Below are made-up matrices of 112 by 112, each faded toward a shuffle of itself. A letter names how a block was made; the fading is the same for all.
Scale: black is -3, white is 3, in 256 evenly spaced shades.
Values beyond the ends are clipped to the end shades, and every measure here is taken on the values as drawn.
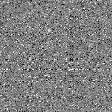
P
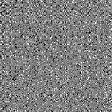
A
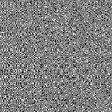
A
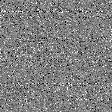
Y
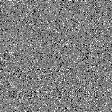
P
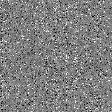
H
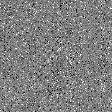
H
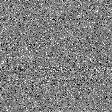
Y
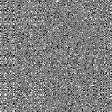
A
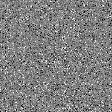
P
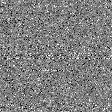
Y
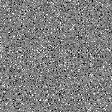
P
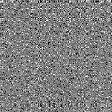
A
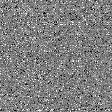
P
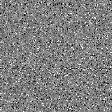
P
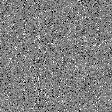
H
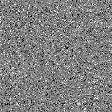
P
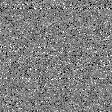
Y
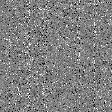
H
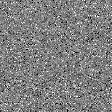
P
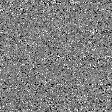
Y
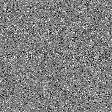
Y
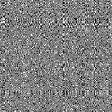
A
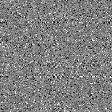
P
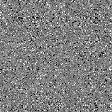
P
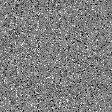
H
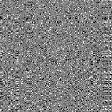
A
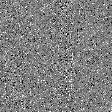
H
